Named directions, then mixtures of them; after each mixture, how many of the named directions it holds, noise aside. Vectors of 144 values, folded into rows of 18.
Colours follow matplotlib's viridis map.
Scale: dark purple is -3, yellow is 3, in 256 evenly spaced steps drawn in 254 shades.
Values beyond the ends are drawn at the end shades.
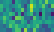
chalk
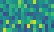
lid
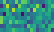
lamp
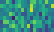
two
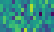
one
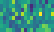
one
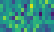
one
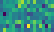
two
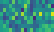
one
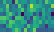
two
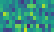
three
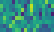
one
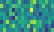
three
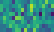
one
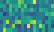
one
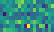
two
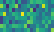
one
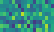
three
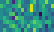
two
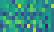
three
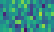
three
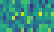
one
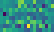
two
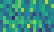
two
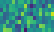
two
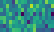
two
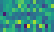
two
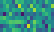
three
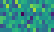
two
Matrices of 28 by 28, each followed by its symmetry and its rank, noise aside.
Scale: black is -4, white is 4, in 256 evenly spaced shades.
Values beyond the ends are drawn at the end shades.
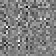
no symmetry, rank four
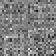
no symmetry, rank four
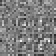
symmetric, rank five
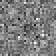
symmetric, rank five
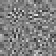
antisymmetric, rank four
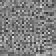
no symmetry, rank six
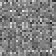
no symmetry, rank six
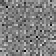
symmetric, rank six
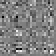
no symmetry, rank four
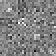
symmetric, rank five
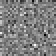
antisymmetric, rank six
